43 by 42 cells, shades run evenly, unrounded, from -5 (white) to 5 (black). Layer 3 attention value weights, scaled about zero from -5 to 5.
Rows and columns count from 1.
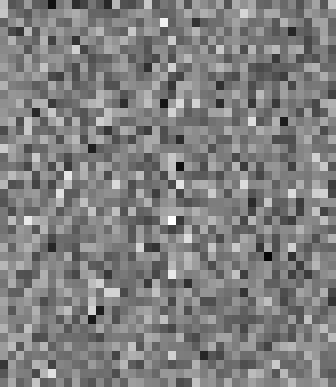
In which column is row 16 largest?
23
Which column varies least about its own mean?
29
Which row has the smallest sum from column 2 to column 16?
25
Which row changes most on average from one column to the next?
19
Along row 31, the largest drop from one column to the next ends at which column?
22
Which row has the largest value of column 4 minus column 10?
6
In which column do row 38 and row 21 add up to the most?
5
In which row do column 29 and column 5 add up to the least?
43
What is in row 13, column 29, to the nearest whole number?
-2
